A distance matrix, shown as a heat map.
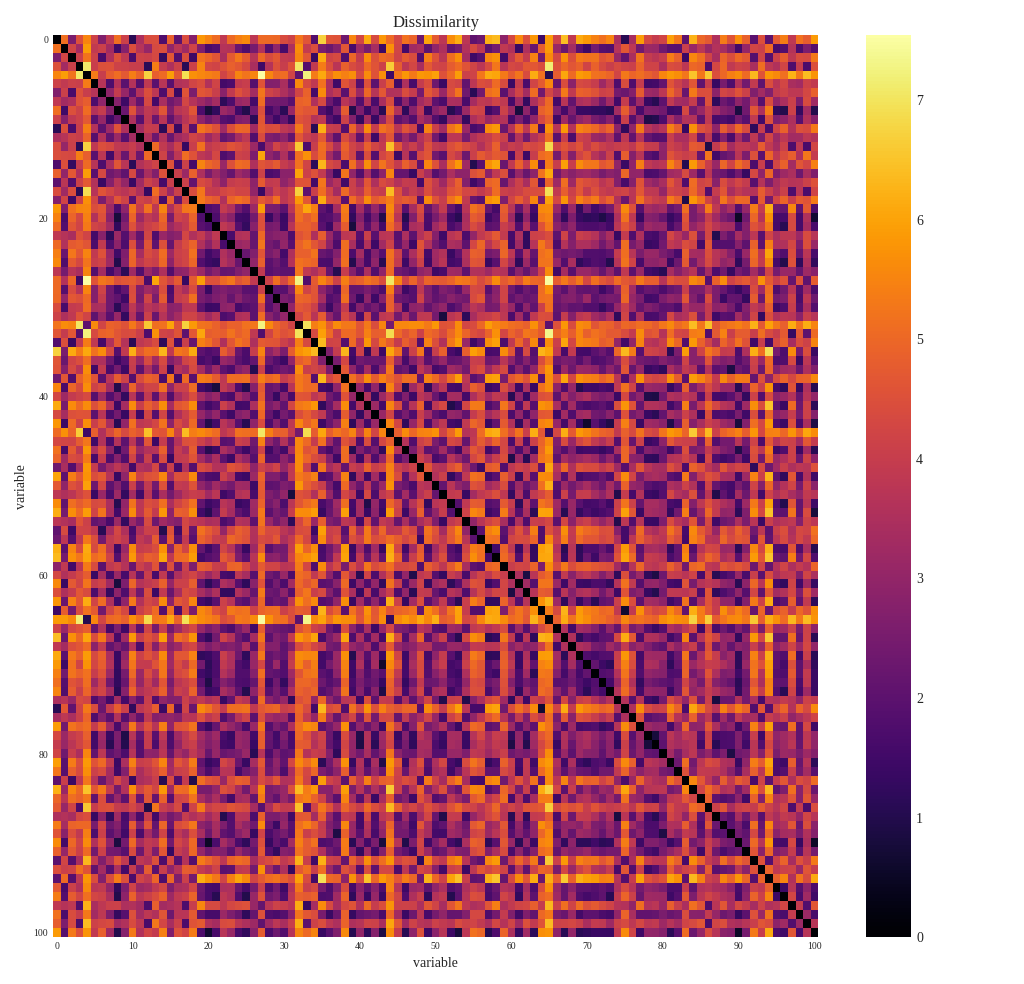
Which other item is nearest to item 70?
43
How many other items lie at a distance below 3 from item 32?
3
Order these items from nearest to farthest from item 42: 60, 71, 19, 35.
60, 71, 19, 35
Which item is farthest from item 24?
94
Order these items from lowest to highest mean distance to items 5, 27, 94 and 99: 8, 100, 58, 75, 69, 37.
37, 75, 8, 100, 69, 58
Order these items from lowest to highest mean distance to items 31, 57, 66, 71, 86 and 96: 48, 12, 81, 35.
81, 35, 12, 48
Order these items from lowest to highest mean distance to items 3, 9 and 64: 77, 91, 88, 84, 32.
91, 88, 77, 84, 32
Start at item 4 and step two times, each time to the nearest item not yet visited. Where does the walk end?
44
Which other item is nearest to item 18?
83
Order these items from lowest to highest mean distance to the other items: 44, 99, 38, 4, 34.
99, 34, 38, 44, 4
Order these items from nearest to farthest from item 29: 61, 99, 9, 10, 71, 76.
9, 71, 61, 76, 99, 10
